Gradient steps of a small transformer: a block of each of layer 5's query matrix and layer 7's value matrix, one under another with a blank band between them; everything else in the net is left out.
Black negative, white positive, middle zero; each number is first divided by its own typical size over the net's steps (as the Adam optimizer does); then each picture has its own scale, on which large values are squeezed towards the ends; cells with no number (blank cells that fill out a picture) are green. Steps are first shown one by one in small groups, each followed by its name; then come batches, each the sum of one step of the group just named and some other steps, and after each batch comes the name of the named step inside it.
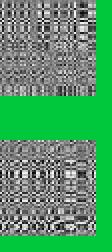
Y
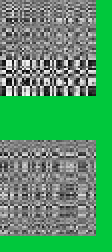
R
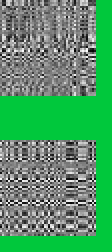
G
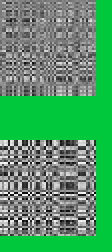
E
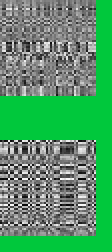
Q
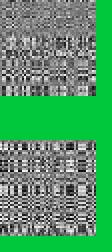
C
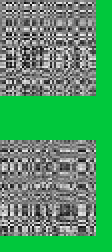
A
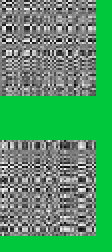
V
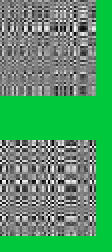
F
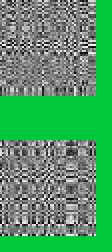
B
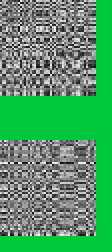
E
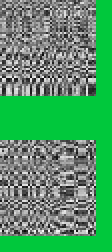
G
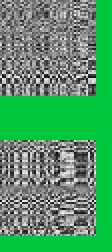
Y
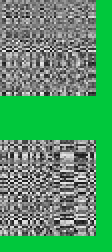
Q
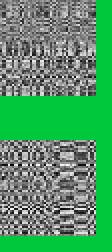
Q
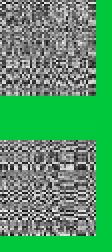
E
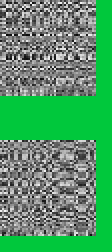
A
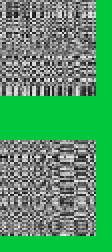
Y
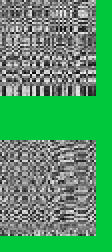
F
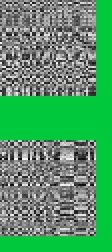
A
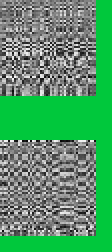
E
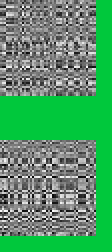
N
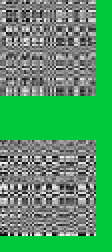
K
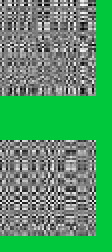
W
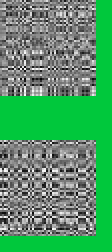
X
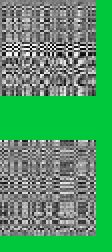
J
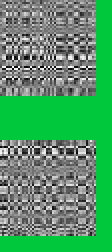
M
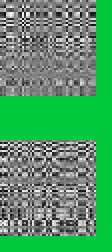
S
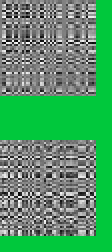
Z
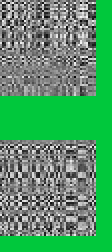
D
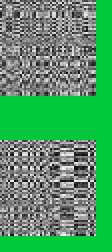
N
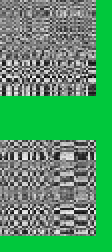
M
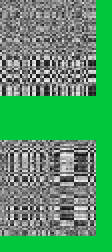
M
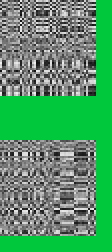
S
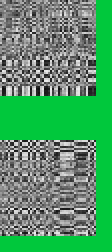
K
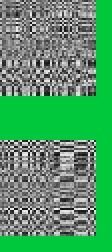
X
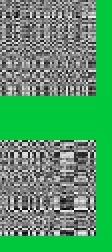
Z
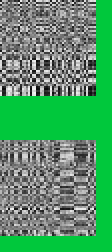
K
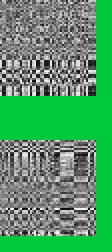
K
